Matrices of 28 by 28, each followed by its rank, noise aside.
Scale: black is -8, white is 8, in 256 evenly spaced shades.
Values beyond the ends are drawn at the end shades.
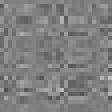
three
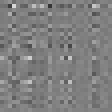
two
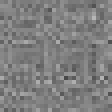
four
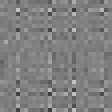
one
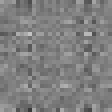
two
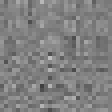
three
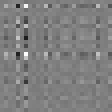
one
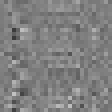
three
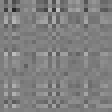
one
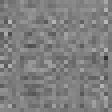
four
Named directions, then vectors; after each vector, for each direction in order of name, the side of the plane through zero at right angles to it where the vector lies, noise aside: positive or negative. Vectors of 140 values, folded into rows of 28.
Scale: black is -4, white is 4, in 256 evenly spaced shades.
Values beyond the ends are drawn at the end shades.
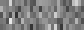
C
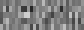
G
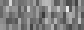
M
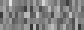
positive, positive, positive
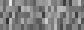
positive, negative, positive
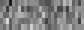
negative, positive, negative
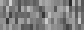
positive, negative, positive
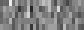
positive, positive, positive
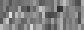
negative, positive, negative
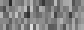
negative, negative, negative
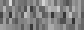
positive, positive, positive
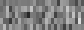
negative, negative, positive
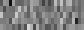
negative, negative, negative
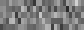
positive, negative, negative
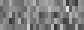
negative, positive, positive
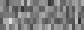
positive, positive, negative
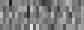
negative, negative, negative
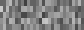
positive, negative, positive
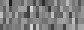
negative, negative, negative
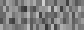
negative, positive, positive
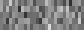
positive, negative, positive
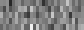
negative, negative, negative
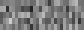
positive, positive, negative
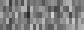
negative, negative, negative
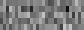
positive, positive, negative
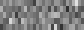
positive, negative, negative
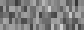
negative, positive, positive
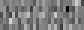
positive, positive, negative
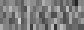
negative, positive, positive
